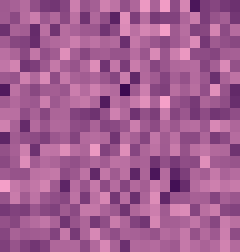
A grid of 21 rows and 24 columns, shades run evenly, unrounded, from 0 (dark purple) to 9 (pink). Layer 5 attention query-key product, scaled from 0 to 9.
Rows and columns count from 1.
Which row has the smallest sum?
10
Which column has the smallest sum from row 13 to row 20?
14
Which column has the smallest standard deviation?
2
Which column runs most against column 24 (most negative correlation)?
15
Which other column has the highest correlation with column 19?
18
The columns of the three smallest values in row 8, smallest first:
13, 1, 24
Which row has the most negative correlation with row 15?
5
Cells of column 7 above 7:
2
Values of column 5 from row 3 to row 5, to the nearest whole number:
6 5 4
